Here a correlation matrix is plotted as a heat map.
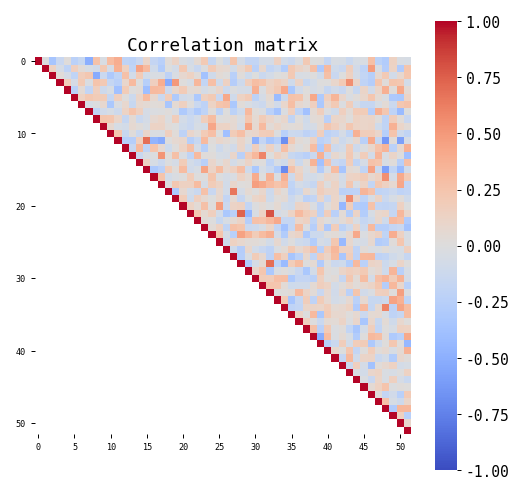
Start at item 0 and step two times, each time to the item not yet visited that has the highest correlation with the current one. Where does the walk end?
15
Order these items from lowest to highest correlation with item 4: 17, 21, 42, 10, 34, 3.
42, 10, 21, 3, 17, 34
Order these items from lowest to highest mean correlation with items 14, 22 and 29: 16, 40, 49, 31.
16, 40, 31, 49
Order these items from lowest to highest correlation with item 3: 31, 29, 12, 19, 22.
12, 29, 31, 22, 19
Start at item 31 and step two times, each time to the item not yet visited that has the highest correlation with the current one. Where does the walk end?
17
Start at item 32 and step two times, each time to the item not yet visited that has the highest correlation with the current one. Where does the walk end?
28
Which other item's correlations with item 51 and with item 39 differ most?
38
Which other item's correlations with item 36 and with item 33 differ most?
5
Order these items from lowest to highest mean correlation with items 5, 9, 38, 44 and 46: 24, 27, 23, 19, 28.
19, 27, 23, 28, 24
